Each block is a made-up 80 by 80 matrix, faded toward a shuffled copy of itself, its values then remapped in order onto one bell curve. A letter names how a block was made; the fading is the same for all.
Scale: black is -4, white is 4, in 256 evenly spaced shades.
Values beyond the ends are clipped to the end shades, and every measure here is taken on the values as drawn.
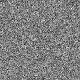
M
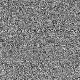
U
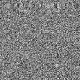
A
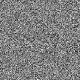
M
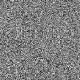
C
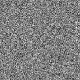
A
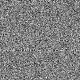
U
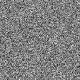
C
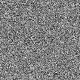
U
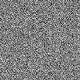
A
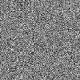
A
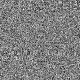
M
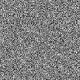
A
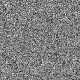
U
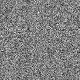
M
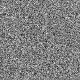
U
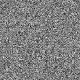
C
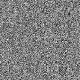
C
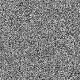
C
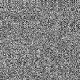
A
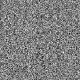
C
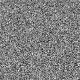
U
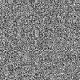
A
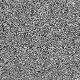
U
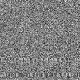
A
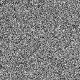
M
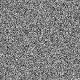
M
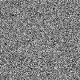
U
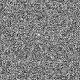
C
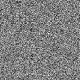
C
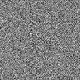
A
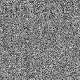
M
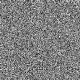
M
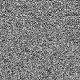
C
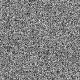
U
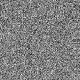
C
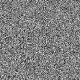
C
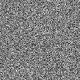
C
